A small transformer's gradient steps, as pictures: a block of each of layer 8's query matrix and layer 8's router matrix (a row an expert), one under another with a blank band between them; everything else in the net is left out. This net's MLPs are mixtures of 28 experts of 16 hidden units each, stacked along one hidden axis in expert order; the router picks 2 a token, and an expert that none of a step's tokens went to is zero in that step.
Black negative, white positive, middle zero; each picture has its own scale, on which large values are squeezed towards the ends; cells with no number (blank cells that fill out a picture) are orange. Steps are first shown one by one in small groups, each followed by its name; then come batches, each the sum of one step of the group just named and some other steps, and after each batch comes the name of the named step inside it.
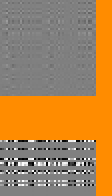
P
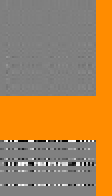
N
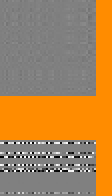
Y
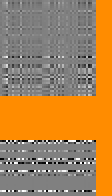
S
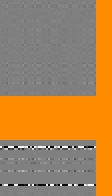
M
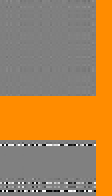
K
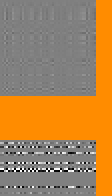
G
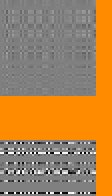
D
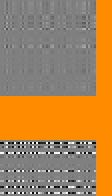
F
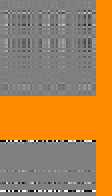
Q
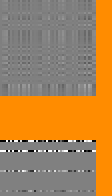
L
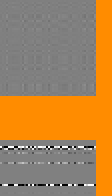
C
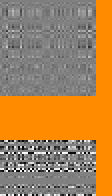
G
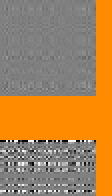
N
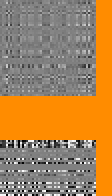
S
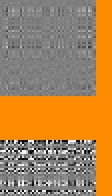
P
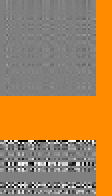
N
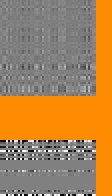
L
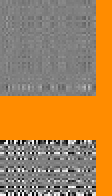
F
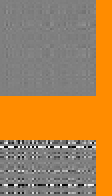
M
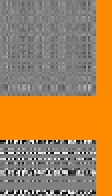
D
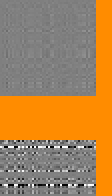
M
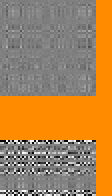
Y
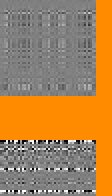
Q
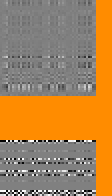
S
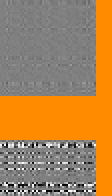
K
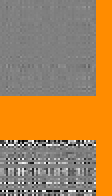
K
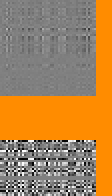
P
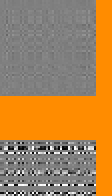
D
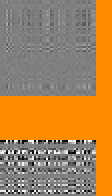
P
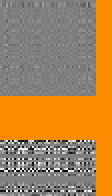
G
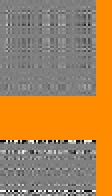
Q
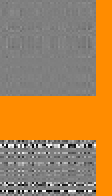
K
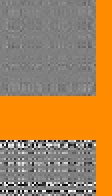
K
